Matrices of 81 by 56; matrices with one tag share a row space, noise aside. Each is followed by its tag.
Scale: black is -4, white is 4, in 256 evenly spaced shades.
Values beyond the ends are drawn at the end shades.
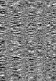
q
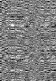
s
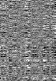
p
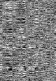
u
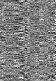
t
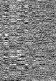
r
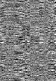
t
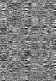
p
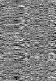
t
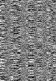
q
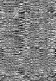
t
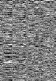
u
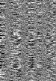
q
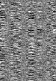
q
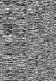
u
